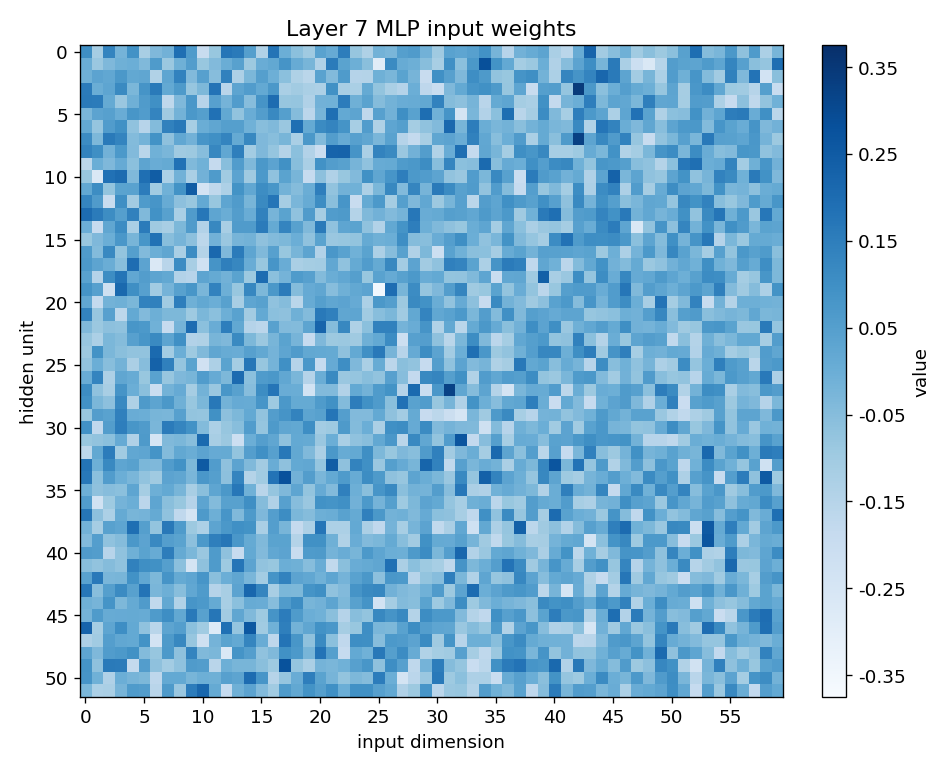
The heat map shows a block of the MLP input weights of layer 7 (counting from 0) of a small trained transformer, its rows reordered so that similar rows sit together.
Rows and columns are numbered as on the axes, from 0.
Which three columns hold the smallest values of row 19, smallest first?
25, 2, 39
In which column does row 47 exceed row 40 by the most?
18
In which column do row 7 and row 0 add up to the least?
48
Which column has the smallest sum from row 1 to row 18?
19
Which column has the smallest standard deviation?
56
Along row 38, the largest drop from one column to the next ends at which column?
38
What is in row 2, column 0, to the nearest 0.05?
0
